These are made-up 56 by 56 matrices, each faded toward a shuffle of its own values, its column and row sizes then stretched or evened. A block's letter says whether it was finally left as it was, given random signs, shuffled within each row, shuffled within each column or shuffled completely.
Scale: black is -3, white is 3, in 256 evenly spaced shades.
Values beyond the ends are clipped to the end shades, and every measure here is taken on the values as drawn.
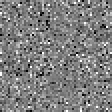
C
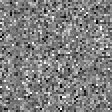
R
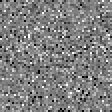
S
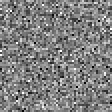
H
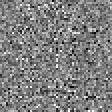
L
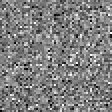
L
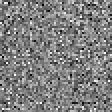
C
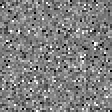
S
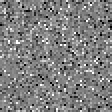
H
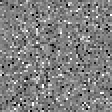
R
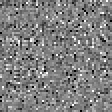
L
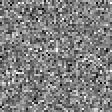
S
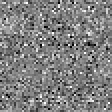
L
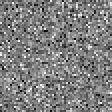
H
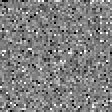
S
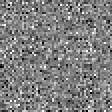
L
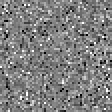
R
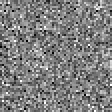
R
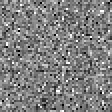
R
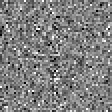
R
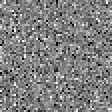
R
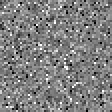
R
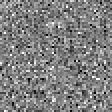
L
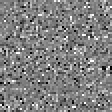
S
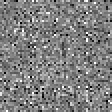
L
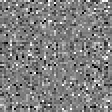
L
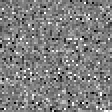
S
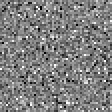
S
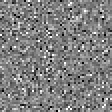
L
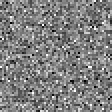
H
